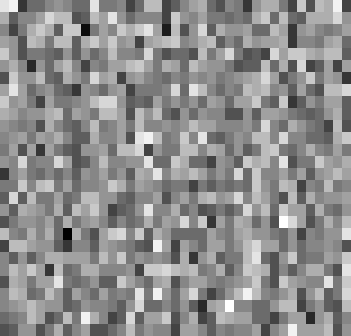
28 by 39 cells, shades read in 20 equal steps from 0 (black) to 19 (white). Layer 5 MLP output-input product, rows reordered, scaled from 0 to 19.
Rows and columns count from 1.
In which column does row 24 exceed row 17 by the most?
32
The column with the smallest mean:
9
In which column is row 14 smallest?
24
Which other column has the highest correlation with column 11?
30
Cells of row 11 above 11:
10
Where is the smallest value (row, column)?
20, 8
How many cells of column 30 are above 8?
22
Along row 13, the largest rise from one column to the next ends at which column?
6
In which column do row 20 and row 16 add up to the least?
34
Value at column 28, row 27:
12
